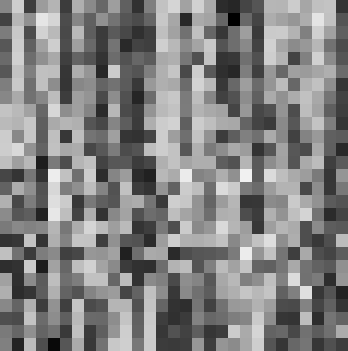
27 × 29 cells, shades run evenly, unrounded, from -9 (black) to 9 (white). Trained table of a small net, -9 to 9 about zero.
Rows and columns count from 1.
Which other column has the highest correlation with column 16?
8
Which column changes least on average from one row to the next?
14
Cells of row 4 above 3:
7
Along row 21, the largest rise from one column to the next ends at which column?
3
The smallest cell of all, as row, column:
2, 20
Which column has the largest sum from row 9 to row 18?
5
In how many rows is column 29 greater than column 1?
8
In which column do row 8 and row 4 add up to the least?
12
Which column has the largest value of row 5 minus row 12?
23
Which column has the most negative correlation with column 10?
24
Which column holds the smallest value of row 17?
4
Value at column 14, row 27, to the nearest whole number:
-5
